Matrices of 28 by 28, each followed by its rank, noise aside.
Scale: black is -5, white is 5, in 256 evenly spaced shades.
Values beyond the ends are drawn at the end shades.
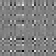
one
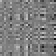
two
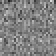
six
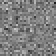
six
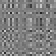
two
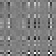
one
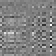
two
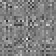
four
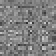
four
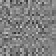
four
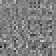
six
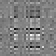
one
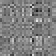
two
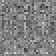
six
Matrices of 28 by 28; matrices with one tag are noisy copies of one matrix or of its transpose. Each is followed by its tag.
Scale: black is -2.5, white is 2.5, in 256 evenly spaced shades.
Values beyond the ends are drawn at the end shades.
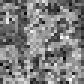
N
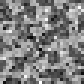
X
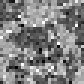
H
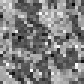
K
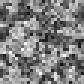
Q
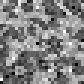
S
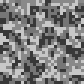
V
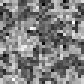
Q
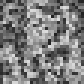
N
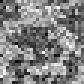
H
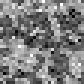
K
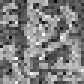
N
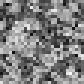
Q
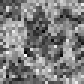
H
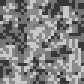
N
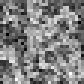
N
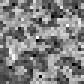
S
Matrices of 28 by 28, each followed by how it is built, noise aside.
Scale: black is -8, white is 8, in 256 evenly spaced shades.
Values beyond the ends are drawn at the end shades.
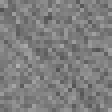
Toeplitz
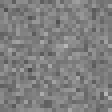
repeating rows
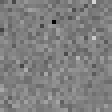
sparse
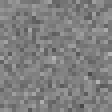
noise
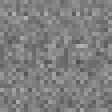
repeating columns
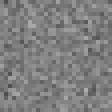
noise
